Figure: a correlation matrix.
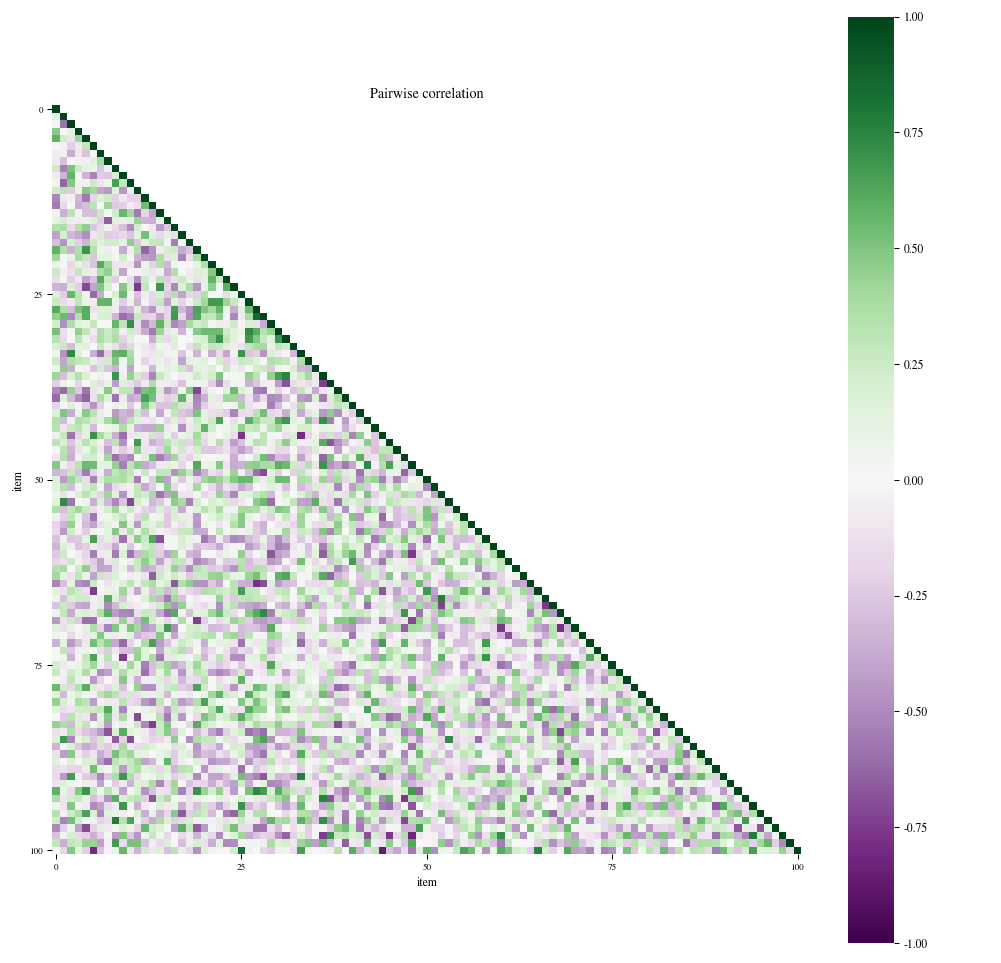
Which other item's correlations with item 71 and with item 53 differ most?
29
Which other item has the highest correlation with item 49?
97
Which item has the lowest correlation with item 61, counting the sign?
71
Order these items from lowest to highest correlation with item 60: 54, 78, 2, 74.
78, 74, 54, 2
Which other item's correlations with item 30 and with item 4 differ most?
24
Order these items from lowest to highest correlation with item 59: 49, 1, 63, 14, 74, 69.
63, 14, 74, 49, 1, 69
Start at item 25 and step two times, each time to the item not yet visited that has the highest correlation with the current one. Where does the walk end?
65
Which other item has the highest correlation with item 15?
70
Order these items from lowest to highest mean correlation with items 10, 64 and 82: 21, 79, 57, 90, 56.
21, 79, 57, 56, 90
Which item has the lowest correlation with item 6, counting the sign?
33
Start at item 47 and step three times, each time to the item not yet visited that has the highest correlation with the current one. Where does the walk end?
27
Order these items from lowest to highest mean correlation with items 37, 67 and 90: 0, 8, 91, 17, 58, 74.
74, 0, 8, 58, 17, 91
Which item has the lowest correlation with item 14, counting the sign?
58
